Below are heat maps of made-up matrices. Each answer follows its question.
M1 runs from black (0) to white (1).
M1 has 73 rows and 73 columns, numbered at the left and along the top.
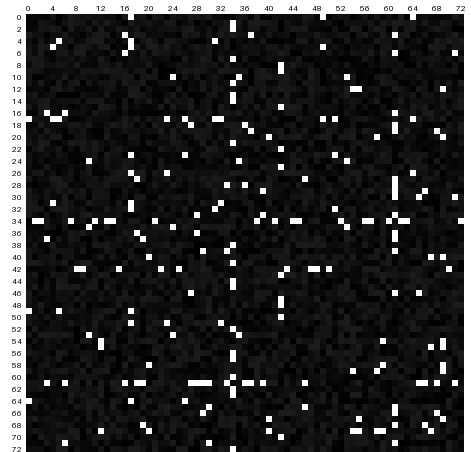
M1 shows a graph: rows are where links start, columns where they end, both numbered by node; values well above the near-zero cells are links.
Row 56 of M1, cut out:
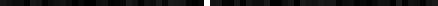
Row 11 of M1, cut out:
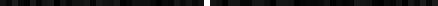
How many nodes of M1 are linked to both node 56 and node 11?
1
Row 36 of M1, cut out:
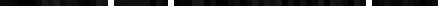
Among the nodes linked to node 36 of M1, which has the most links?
node 61
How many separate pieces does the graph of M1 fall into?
6
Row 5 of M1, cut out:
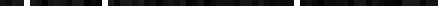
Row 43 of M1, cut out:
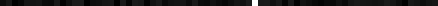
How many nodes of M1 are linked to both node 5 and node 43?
0
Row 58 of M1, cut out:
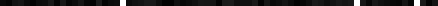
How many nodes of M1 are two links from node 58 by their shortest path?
5
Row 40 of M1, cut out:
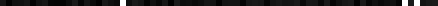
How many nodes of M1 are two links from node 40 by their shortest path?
5
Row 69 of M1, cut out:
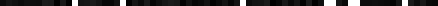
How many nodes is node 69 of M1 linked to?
8
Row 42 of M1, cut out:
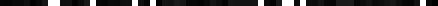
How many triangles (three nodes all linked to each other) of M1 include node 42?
0
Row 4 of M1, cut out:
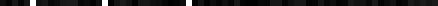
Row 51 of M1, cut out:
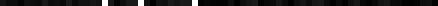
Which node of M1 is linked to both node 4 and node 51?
node 17
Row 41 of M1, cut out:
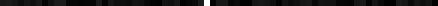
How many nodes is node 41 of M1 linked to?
1
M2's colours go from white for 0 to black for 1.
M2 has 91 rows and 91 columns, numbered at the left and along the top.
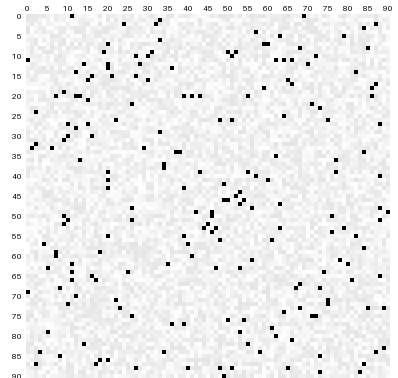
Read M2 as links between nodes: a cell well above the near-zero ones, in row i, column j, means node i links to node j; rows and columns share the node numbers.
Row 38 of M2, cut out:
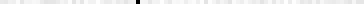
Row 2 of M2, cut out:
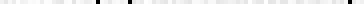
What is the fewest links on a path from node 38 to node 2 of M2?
4
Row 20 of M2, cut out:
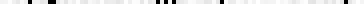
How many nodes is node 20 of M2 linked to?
8
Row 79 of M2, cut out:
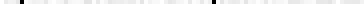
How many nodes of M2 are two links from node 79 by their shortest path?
3
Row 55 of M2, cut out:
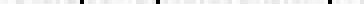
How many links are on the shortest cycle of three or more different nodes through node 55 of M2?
3
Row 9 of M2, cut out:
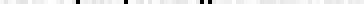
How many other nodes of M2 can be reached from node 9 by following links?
11
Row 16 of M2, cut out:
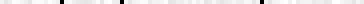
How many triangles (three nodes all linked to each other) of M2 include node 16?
0
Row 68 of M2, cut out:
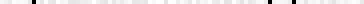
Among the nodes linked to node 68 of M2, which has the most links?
node 73
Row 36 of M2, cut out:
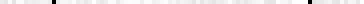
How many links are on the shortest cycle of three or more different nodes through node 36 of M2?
5
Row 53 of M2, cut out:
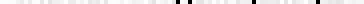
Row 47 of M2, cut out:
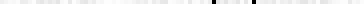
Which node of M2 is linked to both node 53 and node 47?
node 63
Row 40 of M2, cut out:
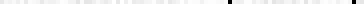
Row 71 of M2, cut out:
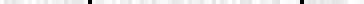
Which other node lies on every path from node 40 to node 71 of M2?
node 88
